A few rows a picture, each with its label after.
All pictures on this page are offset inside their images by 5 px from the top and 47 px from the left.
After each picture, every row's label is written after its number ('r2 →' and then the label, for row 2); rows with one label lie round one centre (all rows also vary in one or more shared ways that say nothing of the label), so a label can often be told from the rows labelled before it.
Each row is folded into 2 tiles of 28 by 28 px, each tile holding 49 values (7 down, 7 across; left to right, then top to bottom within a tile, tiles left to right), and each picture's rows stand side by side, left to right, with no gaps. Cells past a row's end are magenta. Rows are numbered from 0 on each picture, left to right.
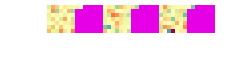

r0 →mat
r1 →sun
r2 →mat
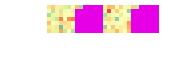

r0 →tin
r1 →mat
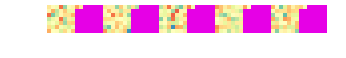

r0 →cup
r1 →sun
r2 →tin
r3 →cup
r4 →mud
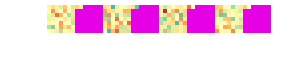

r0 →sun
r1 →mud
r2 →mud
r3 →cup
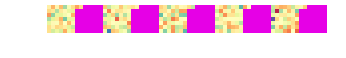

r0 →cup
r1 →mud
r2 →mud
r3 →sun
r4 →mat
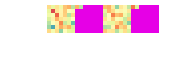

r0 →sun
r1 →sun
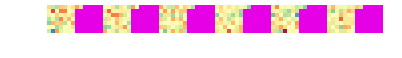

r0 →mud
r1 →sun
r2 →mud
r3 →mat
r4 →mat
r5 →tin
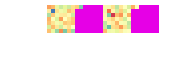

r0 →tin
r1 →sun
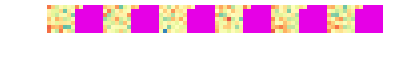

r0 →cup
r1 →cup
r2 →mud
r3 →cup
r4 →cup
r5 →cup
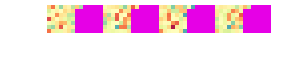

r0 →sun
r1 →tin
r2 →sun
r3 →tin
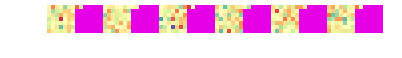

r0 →tin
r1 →mat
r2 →tin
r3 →mud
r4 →mud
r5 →cup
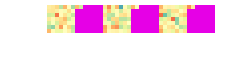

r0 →sun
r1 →cup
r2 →cup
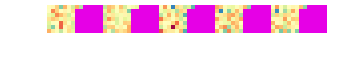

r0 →sun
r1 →mat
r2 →sun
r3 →tin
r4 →tin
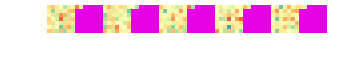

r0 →tin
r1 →mat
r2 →tin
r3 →tin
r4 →mud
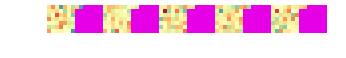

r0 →sun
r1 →mat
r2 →mat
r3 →tin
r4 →mud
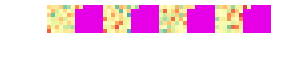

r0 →cup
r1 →sun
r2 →mud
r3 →tin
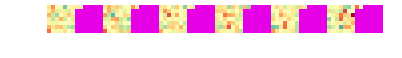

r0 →cup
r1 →cup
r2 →sun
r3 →sun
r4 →sun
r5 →tin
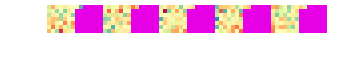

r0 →mat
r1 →mud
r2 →mat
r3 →mat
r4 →cup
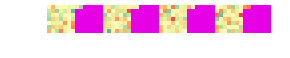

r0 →mat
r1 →mud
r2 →cup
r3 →cup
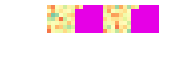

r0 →cup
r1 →sun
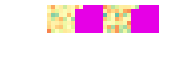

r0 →cup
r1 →mud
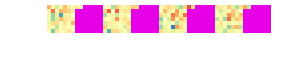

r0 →mud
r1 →mud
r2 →tin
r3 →tin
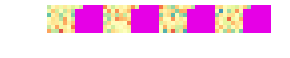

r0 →mat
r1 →mud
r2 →mud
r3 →tin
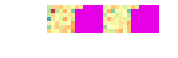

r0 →mat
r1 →mat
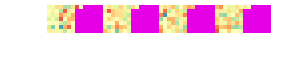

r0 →tin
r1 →sun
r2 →cup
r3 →cup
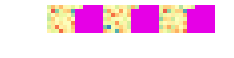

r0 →mat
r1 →sun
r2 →mat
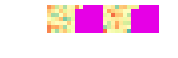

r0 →cup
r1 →sun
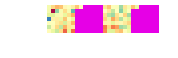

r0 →mat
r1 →cup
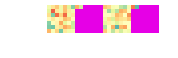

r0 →sun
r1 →tin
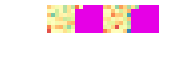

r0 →cup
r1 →sun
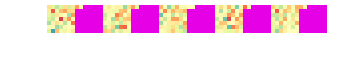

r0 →mud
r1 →tin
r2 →mud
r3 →tin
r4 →mud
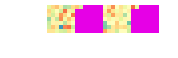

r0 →tin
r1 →sun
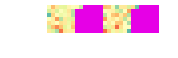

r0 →mat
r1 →sun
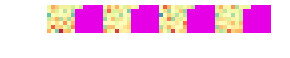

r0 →mat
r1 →mat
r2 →mat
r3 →mat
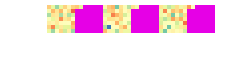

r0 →mud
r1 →sun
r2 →mud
